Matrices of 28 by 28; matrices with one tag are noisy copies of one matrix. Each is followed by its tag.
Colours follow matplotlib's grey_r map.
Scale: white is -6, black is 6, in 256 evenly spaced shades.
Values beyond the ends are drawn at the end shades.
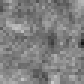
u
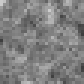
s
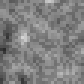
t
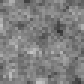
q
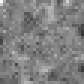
s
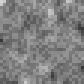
s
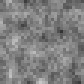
q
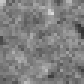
s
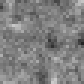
u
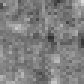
u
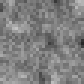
u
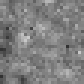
t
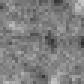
u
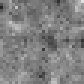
u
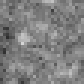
t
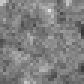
s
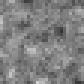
q
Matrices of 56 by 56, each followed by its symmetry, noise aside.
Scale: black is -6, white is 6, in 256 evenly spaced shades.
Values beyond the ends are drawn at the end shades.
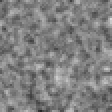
no symmetry.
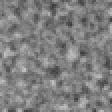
antisymmetric.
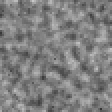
antisymmetric.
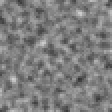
symmetric.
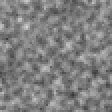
symmetric.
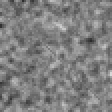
no symmetry.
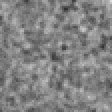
symmetric across the other diagonal.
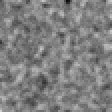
no symmetry.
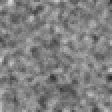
no symmetry.
